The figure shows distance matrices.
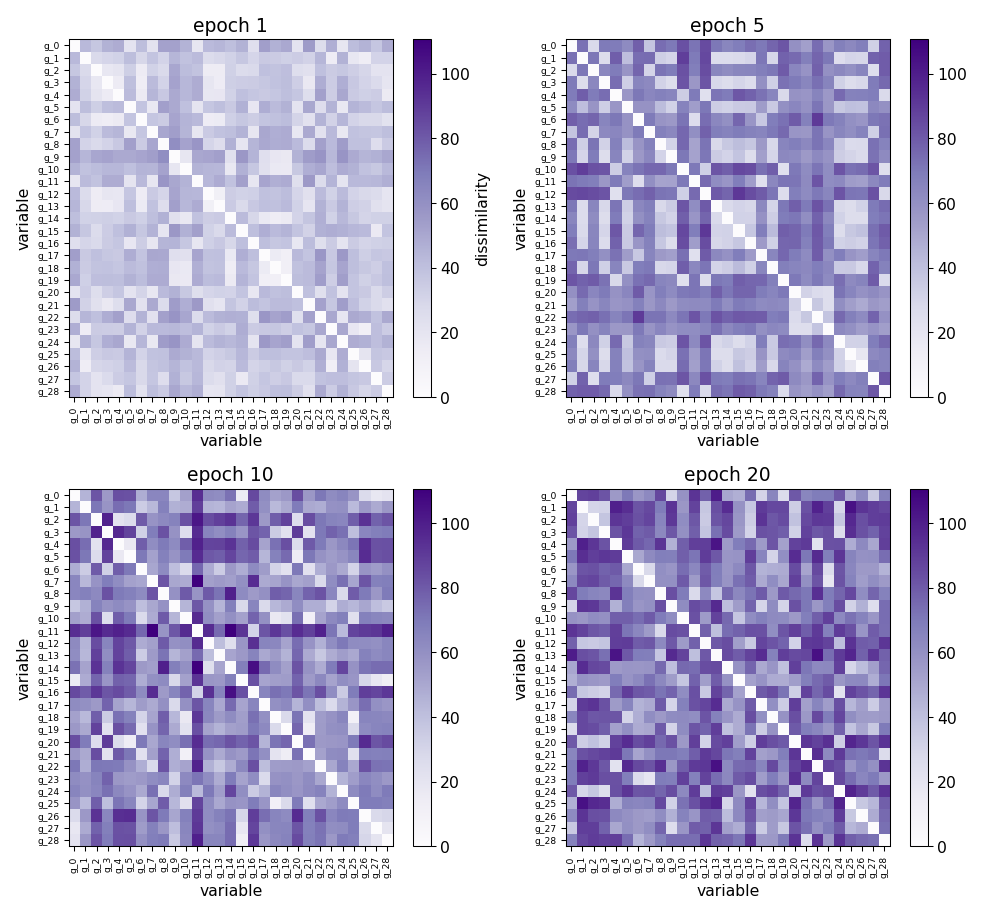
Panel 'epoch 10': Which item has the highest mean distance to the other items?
g_11
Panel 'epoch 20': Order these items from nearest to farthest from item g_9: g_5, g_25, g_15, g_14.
g_25, g_14, g_15, g_5
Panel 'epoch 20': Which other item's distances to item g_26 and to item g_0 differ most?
g_11
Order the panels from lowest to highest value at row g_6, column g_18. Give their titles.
epoch 10, epoch 1, epoch 20, epoch 5
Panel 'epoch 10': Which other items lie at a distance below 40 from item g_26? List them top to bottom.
g_0, g_15, g_27, g_28
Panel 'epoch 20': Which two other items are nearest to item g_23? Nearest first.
g_7, g_6
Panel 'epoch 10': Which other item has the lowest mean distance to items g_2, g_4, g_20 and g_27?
g_5
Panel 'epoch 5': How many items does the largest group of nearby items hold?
13
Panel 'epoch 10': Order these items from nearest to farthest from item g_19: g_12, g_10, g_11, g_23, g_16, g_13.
g_10, g_13, g_12, g_23, g_16, g_11
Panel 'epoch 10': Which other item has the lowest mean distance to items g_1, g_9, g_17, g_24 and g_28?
g_15
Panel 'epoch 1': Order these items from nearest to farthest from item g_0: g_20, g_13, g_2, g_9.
g_20, g_2, g_13, g_9
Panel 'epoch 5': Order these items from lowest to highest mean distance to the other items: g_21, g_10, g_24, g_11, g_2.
g_24, g_21, g_11, g_2, g_10
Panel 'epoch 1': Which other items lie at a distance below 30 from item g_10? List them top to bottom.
g_9, g_14, g_17, g_18, g_19
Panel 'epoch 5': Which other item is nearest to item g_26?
g_25
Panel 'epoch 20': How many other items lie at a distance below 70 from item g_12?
9
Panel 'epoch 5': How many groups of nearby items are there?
5
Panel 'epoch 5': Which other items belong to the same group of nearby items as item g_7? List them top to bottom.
g_0, g_2, g_27
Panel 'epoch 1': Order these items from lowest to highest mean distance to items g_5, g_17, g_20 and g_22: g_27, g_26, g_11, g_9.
g_11, g_27, g_26, g_9
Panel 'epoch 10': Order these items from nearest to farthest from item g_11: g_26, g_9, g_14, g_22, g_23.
g_23, g_9, g_26, g_22, g_14
